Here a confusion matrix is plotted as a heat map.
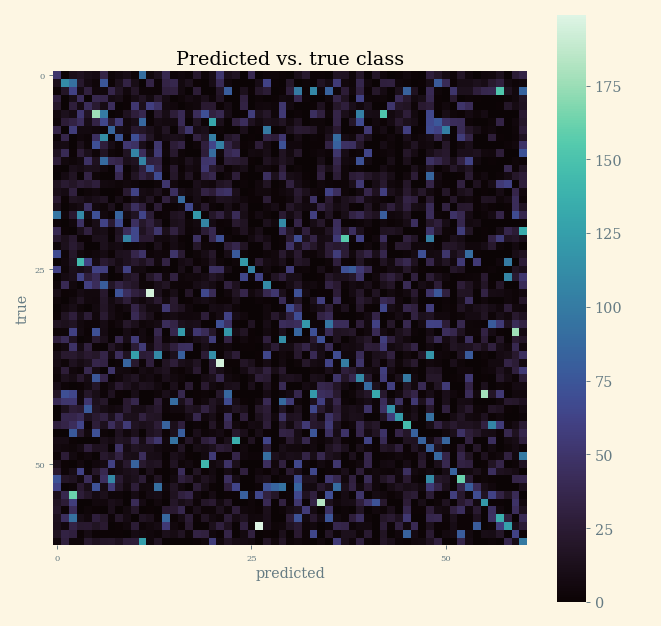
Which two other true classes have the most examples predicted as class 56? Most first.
45, 32
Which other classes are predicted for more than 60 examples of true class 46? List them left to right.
2, 5, 16, 33
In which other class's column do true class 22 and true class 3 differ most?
39
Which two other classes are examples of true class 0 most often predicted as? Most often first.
11, 21
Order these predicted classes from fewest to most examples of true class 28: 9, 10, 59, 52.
59, 52, 10, 9
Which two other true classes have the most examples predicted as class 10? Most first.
36, 50
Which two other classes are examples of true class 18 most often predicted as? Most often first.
3, 0
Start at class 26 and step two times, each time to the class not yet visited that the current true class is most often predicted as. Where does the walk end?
54
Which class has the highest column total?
48
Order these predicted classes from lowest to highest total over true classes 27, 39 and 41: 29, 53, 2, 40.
29, 40, 2, 53
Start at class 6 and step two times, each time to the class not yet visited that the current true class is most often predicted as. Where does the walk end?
60
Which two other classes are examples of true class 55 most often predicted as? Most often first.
34, 41
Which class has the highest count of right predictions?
5
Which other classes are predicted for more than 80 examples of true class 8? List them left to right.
6, 20, 36
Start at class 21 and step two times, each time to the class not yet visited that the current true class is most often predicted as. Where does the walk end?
9
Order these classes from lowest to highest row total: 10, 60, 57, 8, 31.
31, 60, 10, 8, 57
